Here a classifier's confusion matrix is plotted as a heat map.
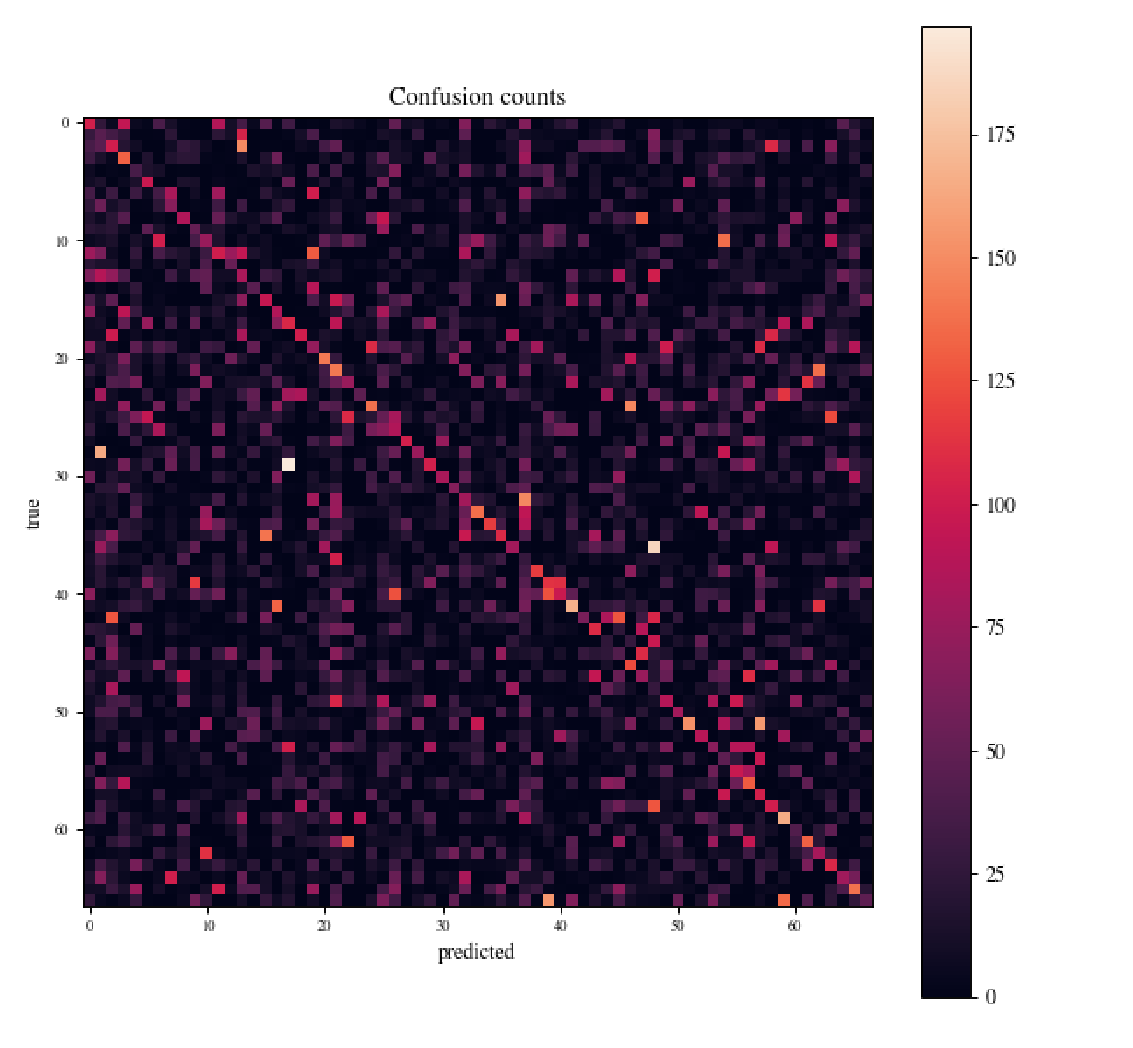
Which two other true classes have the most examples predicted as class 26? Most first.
40, 25
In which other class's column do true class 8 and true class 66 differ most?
39
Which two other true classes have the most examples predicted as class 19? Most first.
11, 6
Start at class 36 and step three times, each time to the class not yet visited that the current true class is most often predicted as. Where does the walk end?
13
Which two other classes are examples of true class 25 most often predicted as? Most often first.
63, 22
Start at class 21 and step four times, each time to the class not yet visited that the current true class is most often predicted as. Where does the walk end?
57
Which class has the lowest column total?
42
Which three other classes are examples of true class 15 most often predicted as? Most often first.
35, 21, 41
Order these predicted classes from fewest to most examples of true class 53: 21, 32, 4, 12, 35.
4, 32, 12, 21, 35
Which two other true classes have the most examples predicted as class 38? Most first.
19, 54
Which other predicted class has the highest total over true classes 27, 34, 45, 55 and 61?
56
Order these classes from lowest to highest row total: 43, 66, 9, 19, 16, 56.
9, 43, 16, 56, 66, 19
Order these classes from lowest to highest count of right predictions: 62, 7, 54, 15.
54, 7, 62, 15
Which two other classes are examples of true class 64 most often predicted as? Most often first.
7, 32
